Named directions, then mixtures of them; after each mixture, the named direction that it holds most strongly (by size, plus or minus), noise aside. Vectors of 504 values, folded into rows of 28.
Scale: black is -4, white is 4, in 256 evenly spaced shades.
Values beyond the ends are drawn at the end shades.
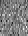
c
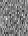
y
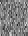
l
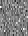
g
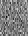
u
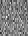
u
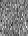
c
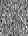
c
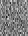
u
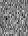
y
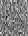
u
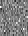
g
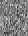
y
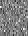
g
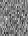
y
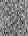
y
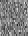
l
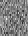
y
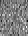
c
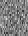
y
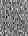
u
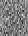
y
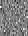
g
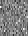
g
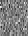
g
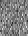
c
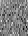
c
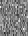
g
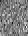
c
